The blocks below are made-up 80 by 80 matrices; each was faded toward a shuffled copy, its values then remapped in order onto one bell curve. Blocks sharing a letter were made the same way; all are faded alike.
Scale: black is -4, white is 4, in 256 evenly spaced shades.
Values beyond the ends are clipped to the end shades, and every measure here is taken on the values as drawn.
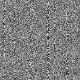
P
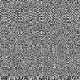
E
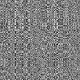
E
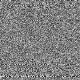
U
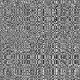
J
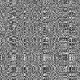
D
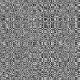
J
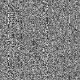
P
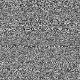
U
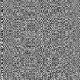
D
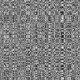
J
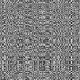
D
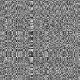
D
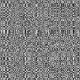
D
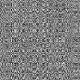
D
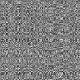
E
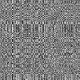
J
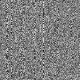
P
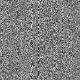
P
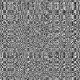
J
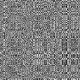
D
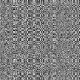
J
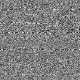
U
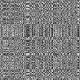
J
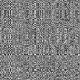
E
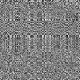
E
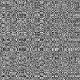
E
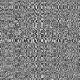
E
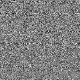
U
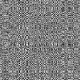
D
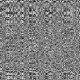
E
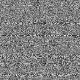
U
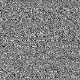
U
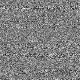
U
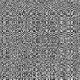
E
